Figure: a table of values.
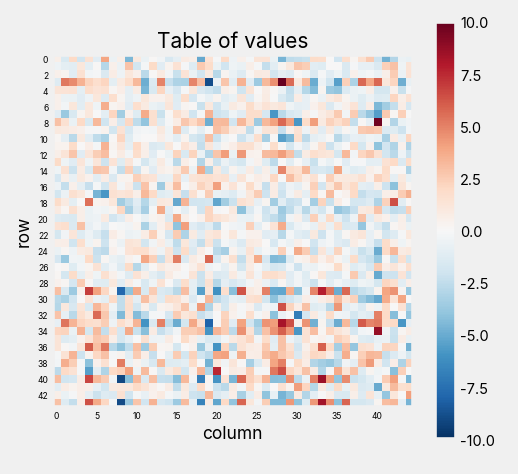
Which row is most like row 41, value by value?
24
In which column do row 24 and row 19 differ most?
40
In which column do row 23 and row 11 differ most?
6
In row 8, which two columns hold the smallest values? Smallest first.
30, 19
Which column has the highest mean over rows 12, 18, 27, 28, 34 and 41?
28
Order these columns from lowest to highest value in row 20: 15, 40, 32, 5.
5, 40, 32, 15
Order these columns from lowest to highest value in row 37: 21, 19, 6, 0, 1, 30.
19, 30, 0, 1, 6, 21
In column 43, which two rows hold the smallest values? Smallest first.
33, 3
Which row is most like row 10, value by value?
42
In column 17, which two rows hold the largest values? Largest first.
3, 33
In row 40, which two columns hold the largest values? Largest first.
33, 4
